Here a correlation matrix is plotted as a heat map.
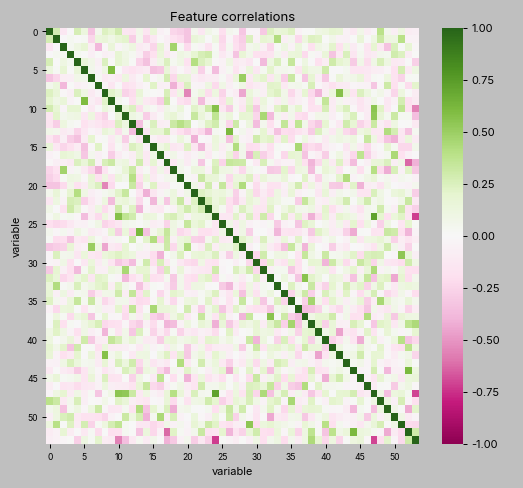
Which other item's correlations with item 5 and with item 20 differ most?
9
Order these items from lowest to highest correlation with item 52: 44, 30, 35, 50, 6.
50, 6, 35, 30, 44
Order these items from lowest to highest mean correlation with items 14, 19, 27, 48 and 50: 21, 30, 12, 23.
21, 30, 23, 12
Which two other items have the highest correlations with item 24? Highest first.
47, 10
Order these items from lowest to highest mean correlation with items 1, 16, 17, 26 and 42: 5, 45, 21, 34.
34, 5, 21, 45
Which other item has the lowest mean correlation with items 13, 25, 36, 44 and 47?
32
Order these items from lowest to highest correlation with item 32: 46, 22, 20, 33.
20, 33, 22, 46
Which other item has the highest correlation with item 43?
19
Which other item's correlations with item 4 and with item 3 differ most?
41
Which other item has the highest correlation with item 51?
29
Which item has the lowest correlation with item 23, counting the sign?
13
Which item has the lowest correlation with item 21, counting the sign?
14
